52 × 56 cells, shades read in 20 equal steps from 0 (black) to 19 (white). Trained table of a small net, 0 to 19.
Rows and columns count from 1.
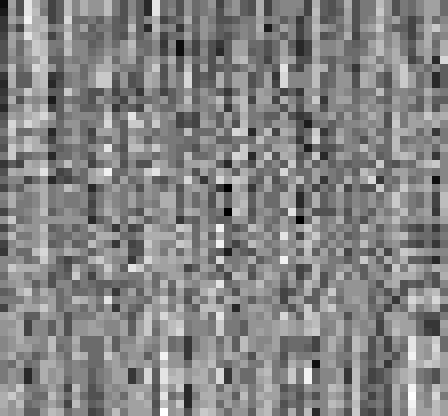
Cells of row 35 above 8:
40
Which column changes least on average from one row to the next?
45
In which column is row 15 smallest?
38
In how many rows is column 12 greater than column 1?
30
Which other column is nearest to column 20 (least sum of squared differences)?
5
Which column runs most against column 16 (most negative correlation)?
4
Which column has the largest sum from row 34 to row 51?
52
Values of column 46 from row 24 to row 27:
6 9 9 9
